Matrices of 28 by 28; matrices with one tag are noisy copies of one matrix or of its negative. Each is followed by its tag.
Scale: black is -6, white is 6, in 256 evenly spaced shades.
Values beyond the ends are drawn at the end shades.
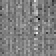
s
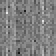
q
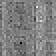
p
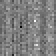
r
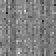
q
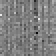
s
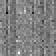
q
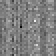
r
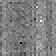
p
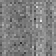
p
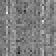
q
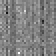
q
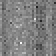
p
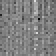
s
